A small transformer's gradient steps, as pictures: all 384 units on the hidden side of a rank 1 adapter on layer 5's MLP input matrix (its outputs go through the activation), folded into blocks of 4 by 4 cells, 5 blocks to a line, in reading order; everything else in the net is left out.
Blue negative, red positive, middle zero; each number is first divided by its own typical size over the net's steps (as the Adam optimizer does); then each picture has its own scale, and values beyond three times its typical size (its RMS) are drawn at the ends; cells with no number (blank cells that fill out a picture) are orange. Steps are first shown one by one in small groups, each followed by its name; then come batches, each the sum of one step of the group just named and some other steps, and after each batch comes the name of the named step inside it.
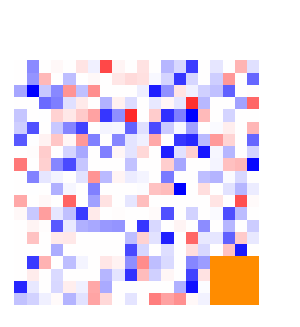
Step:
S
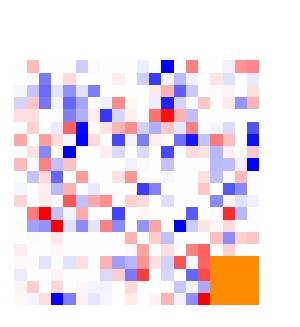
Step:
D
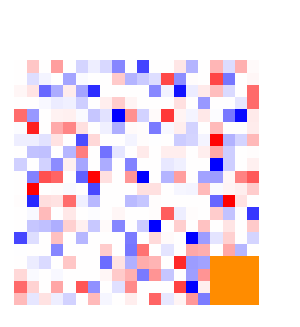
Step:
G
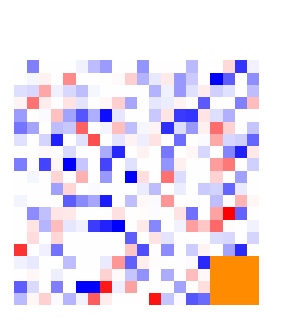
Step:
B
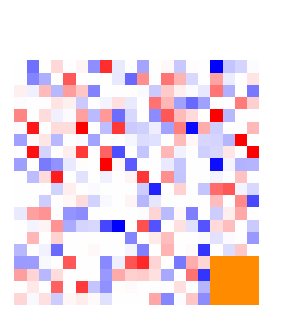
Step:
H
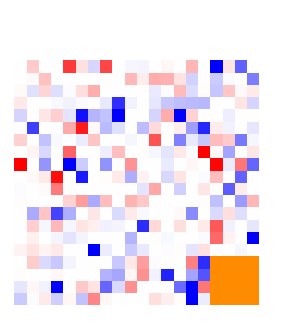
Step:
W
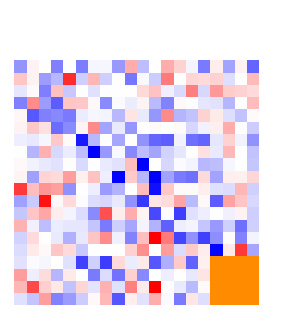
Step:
G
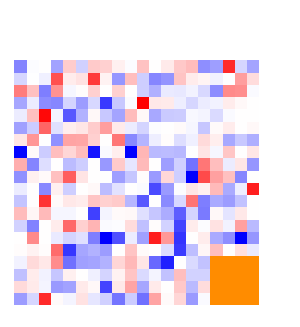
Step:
W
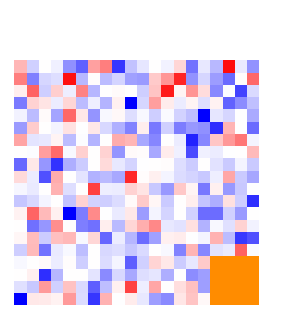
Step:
H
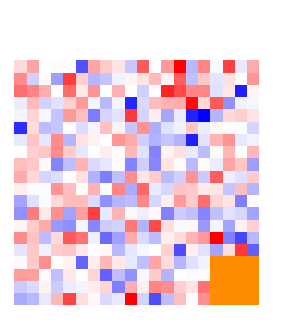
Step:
S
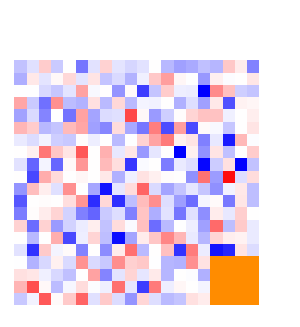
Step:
H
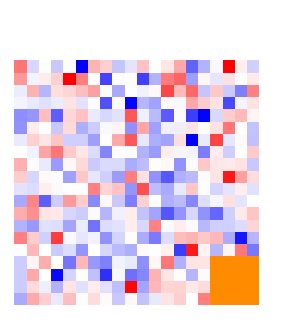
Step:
S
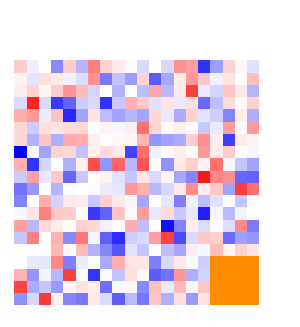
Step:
W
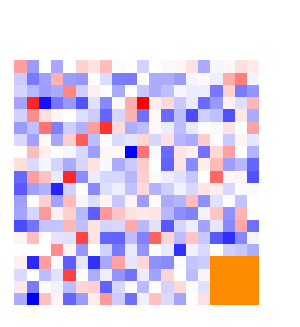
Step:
S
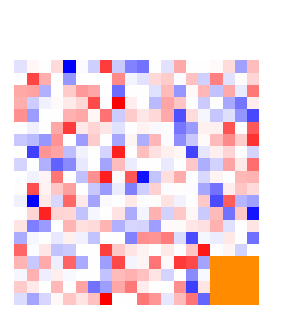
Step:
G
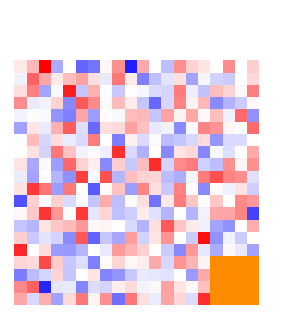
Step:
D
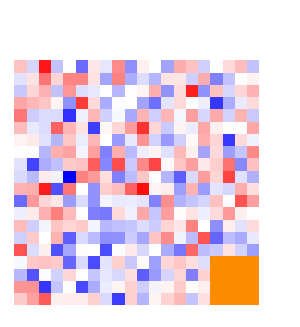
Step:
B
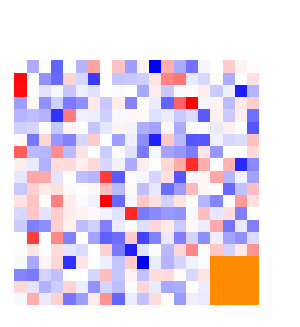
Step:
D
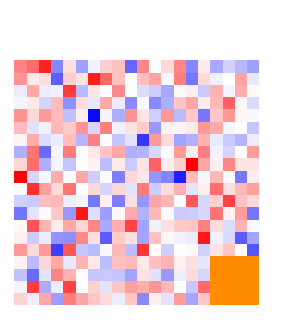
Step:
W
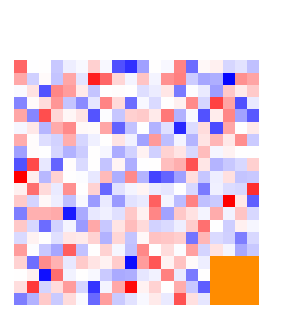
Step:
G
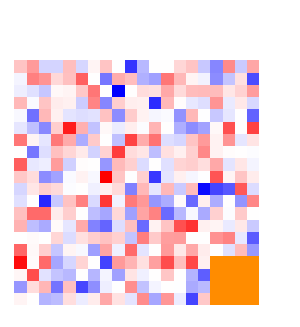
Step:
W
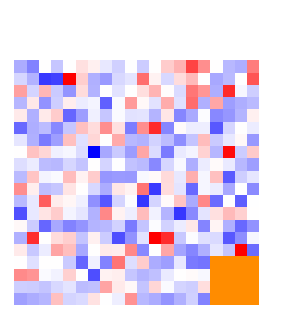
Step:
B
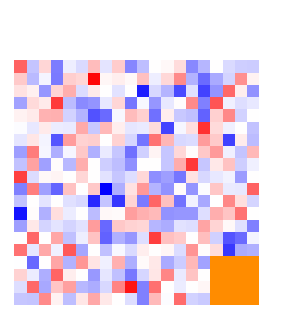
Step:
B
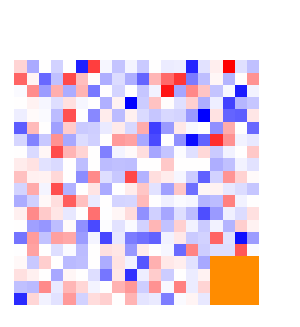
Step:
G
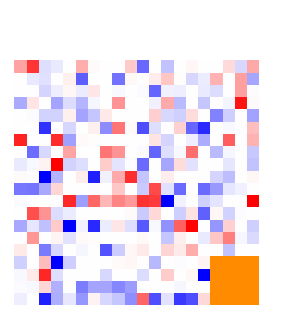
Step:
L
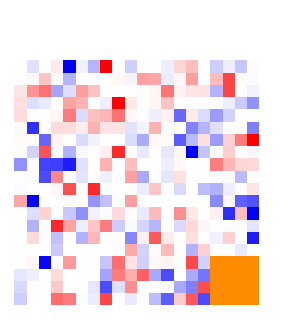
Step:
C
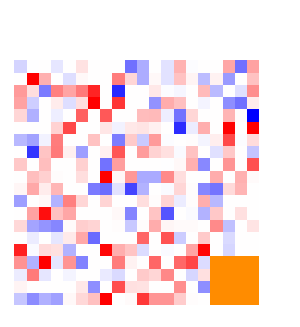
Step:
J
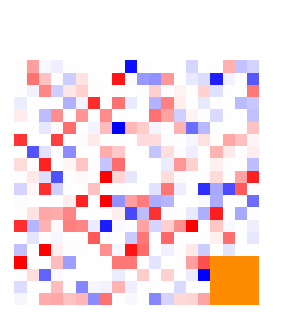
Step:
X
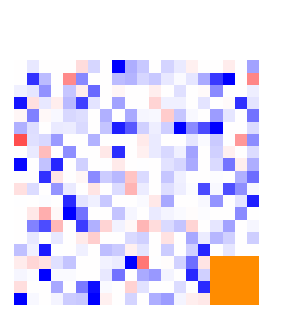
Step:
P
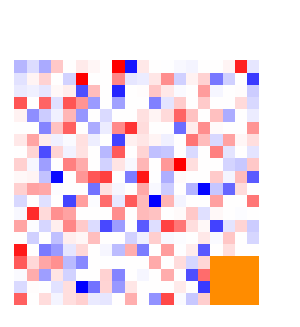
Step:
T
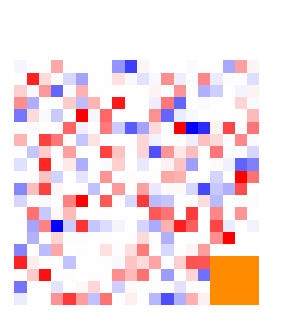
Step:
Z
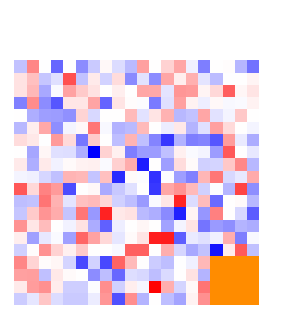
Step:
X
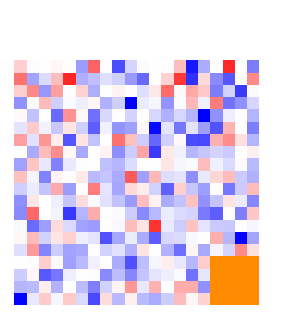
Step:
P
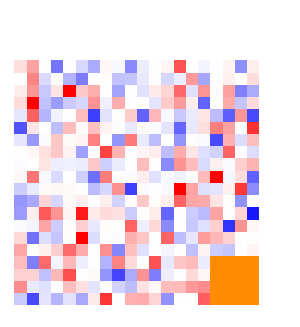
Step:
J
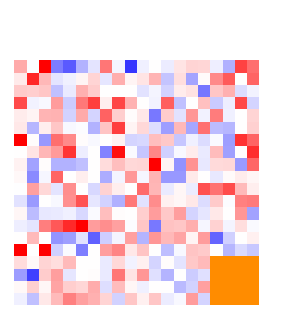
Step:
C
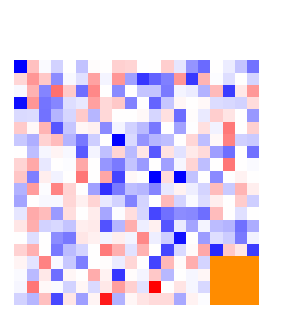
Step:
J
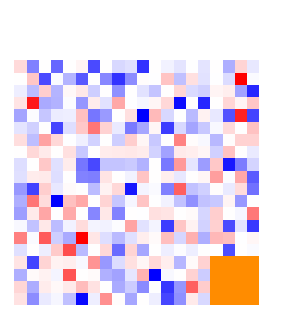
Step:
Z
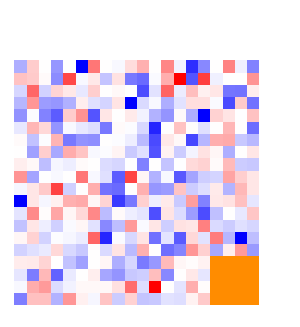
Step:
Z
